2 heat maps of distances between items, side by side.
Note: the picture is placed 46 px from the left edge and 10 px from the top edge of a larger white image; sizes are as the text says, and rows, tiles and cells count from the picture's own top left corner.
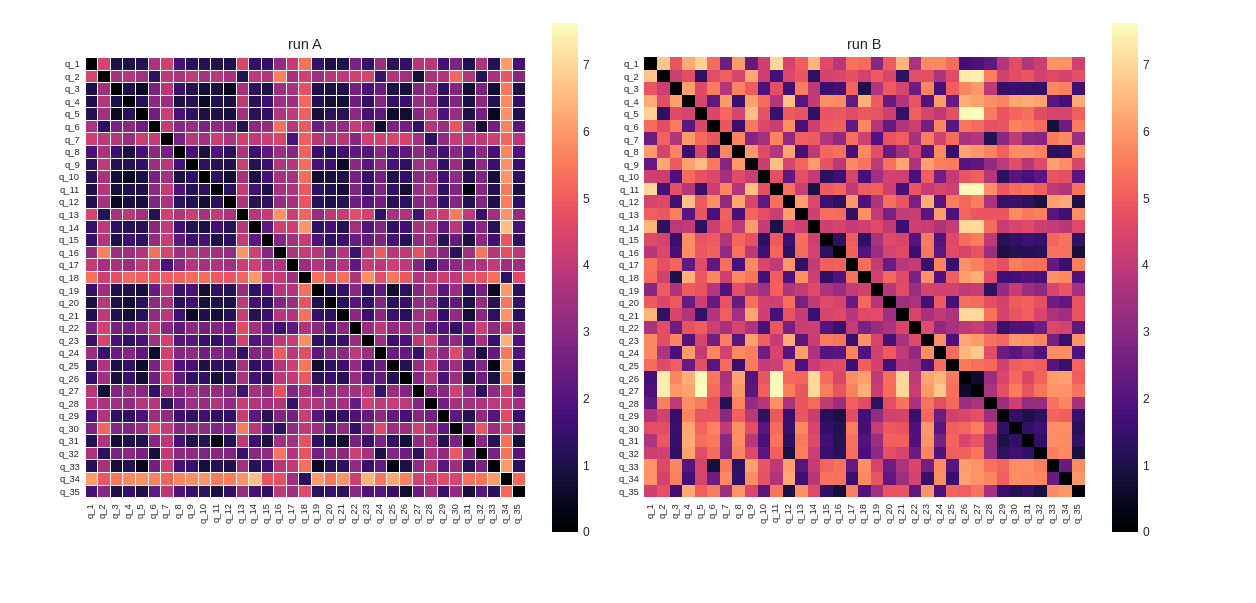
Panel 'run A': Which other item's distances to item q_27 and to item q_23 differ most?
q_2
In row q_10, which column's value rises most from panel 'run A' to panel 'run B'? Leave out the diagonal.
q_4
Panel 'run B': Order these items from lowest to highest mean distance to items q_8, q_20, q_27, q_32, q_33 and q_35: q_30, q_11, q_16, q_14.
q_16, q_30, q_14, q_11
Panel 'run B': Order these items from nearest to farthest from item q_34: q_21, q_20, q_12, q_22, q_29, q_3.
q_20, q_21, q_22, q_29, q_3, q_12
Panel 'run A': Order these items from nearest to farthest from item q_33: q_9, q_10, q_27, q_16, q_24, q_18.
q_10, q_9, q_24, q_27, q_16, q_18
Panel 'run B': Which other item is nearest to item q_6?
q_33
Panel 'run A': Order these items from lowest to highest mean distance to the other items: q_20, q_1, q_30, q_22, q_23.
q_20, q_1, q_23, q_22, q_30
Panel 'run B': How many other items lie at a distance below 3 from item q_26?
3
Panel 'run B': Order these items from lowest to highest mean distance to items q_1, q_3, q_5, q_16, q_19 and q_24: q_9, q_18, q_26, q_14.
q_18, q_14, q_9, q_26
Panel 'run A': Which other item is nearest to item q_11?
q_31
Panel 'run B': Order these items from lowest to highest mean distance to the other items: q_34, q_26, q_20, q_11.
q_20, q_34, q_11, q_26
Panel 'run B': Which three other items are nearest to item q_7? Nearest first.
q_28, q_19, q_1
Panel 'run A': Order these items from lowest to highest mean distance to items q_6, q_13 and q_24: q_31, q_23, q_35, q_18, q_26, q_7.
q_35, q_26, q_31, q_23, q_7, q_18
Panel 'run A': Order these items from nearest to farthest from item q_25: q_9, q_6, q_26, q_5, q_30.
q_5, q_26, q_9, q_6, q_30
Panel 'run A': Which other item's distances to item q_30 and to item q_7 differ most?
q_16
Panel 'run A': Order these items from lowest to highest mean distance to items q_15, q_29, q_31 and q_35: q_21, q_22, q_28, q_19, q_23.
q_21, q_19, q_23, q_22, q_28
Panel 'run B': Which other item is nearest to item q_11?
q_14
